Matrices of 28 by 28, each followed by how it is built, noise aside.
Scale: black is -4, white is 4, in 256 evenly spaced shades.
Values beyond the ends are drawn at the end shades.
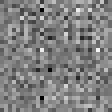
low rank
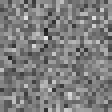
noise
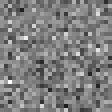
uneven columns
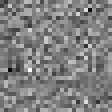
low rank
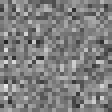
low rank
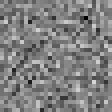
noise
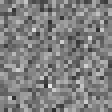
noise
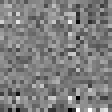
low rank
